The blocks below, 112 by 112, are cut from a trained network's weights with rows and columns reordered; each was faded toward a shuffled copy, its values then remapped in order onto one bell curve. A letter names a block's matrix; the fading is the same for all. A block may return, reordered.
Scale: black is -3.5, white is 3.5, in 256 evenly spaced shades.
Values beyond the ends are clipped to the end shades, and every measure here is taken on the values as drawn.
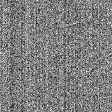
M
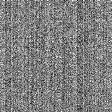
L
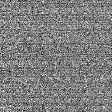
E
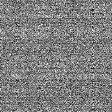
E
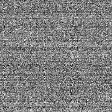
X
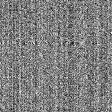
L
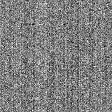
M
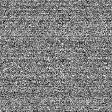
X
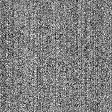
M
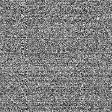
E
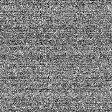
X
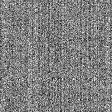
M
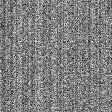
L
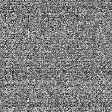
E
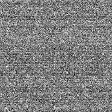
E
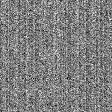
M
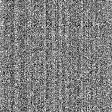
L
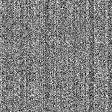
L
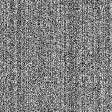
L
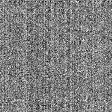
M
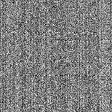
M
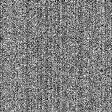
M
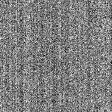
M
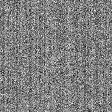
M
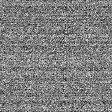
X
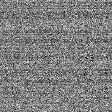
X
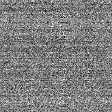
X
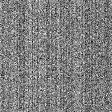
L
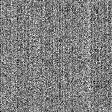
M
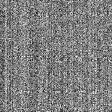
L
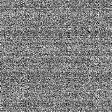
E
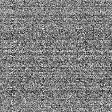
X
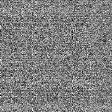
E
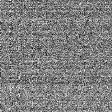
E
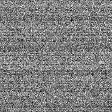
X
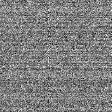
X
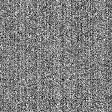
M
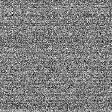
E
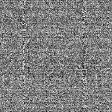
E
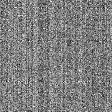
L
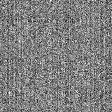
M
